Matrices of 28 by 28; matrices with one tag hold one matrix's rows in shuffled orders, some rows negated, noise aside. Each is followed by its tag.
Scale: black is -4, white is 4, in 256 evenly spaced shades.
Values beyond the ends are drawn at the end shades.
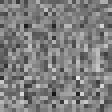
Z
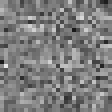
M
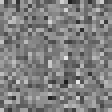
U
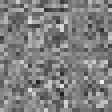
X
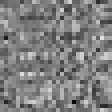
M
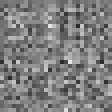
U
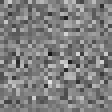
U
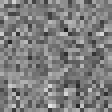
U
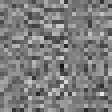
X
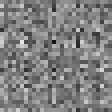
Z
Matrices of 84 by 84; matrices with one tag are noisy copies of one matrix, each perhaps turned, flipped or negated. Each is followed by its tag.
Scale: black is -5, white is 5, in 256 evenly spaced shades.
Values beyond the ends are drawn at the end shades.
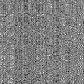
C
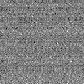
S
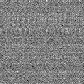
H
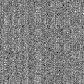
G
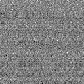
S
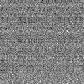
S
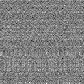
H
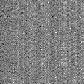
S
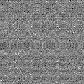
G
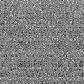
S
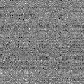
C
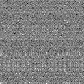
H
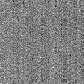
S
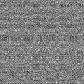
G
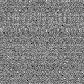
H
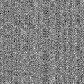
G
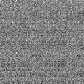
S
